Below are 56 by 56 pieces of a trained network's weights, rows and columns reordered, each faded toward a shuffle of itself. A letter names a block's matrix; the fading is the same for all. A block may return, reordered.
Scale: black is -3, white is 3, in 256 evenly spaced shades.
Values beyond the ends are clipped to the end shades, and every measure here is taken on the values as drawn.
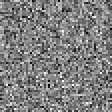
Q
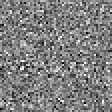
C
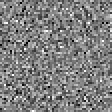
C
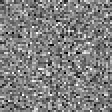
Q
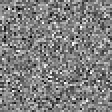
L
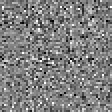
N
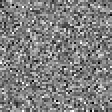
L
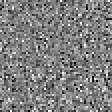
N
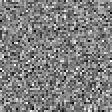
Q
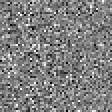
N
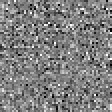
N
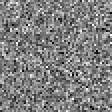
L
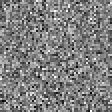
Q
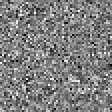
C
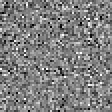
N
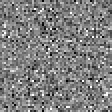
N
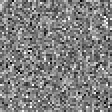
L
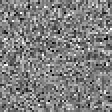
Q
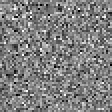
Q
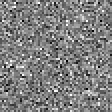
C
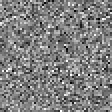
L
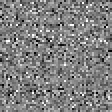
N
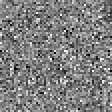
C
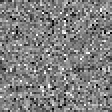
N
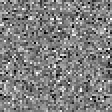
N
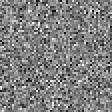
L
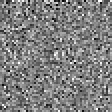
C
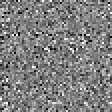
N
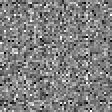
N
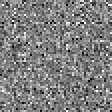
N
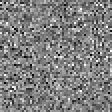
C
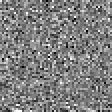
C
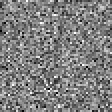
L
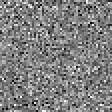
L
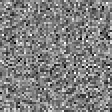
Q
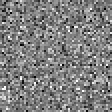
C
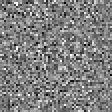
C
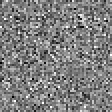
L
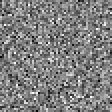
L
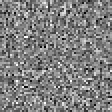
Q
